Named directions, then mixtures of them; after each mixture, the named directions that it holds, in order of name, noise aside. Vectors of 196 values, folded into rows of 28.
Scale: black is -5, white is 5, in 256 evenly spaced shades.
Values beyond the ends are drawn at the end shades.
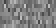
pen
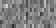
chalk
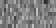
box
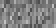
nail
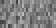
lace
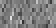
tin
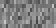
nail.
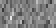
tin.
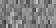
box, lace, tin.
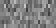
pen.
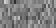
box, nail, pen.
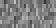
box, nail.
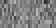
box, pen, tin.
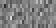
chalk, tin.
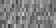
lace.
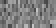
box, chalk, lace.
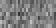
lace.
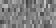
chalk, pen, tin.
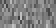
chalk, pen, tin.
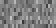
box, pen, tin.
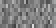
box, chalk, tin.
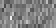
nail, tin.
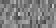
lace, nail.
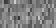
box, nail, pen.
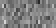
nail, pen.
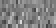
box, lace, tin.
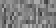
box, nail.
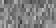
lace, nail, pen.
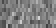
box, lace, tin.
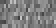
lace, pen.
